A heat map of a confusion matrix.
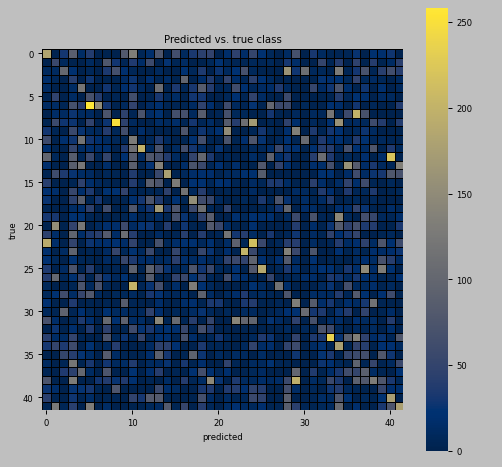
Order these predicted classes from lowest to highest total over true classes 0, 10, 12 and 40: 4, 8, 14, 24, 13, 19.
8, 14, 19, 4, 24, 13
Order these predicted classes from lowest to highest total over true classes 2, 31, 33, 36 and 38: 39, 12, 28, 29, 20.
12, 20, 39, 28, 29
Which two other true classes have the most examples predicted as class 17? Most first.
27, 35
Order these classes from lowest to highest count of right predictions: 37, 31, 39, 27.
39, 31, 37, 27
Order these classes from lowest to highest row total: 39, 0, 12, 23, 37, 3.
3, 39, 37, 23, 0, 12
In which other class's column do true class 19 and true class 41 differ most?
5
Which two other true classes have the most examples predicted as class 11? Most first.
7, 33
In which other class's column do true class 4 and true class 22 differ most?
24
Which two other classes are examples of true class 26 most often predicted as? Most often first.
1, 12
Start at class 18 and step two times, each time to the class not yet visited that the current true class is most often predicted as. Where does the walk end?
35
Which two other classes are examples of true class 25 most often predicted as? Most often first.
37, 39
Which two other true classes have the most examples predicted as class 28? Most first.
2, 23
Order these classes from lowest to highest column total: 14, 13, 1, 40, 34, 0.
14, 1, 40, 0, 34, 13
